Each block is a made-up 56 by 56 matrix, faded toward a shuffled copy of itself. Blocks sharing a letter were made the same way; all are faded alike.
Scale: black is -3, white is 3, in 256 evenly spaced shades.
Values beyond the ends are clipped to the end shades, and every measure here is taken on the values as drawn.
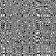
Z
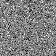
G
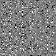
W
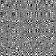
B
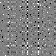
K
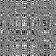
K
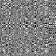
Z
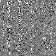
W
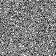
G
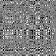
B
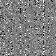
W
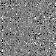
W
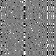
K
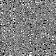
W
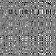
K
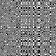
K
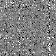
W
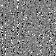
W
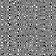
K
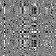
K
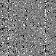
W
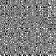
Z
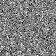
G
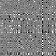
K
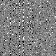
W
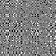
B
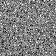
G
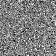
G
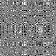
Z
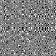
Z
